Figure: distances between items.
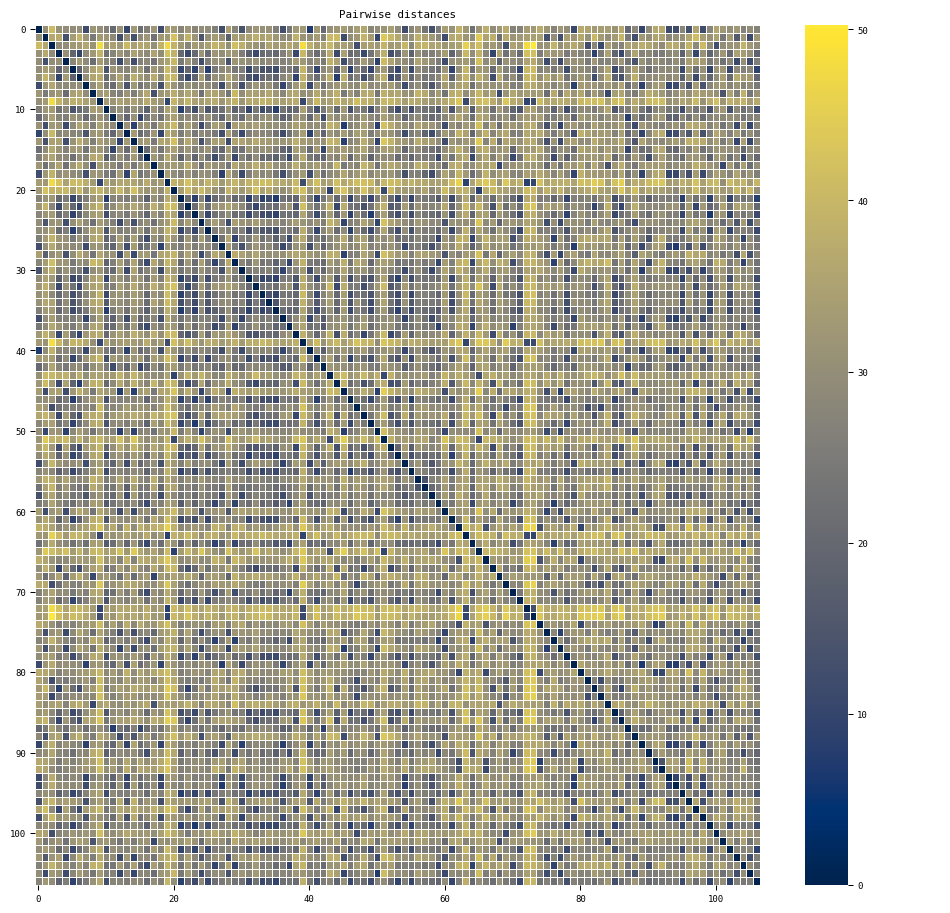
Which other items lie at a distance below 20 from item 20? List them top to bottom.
43, 51, 65
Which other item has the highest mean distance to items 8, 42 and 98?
62
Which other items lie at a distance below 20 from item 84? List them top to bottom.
8, 17, 68, 101
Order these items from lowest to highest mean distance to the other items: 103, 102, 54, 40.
102, 40, 54, 103
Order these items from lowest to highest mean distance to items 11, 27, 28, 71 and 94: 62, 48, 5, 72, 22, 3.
5, 3, 22, 48, 62, 72
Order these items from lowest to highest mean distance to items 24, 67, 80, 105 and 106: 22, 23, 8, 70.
23, 22, 70, 8
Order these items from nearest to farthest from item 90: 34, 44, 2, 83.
34, 44, 83, 2
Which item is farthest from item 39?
2
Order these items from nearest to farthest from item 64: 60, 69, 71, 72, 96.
71, 96, 60, 69, 72
